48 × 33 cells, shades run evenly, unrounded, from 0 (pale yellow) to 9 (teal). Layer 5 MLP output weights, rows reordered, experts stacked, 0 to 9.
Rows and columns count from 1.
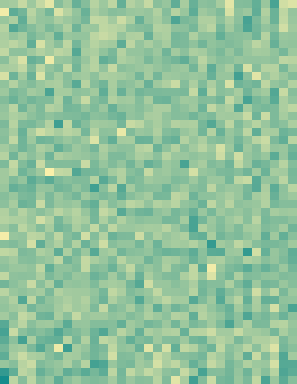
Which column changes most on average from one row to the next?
7
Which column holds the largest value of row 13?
28
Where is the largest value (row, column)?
48, 1
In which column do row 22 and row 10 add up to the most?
27
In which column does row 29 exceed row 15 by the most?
30
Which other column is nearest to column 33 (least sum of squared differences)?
26
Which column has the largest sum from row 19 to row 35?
11
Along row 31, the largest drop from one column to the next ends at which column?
25
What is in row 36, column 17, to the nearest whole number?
2
